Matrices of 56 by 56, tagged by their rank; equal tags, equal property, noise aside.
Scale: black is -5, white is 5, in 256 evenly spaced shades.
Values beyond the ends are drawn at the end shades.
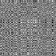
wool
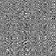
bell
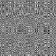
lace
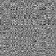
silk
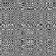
wool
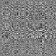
bell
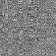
silk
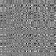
wool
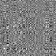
silk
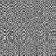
lace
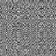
bell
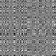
wool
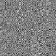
silk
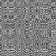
lace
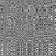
bell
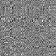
silk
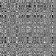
wool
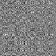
silk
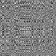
lace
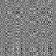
wool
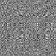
lace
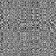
lace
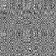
lace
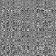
lace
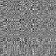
lace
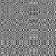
wool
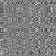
lace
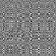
wool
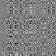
lace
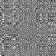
lace
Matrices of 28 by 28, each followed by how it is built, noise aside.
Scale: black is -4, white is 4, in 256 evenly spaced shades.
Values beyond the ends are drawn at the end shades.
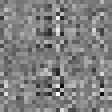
low rank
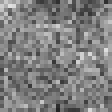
smooth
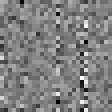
uneven columns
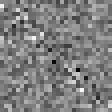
banded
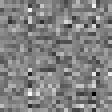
low rank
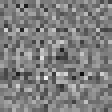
low rank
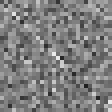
diagonal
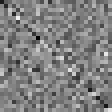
diagonal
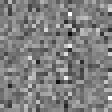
uneven columns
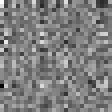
low rank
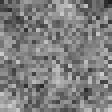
smooth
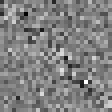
banded
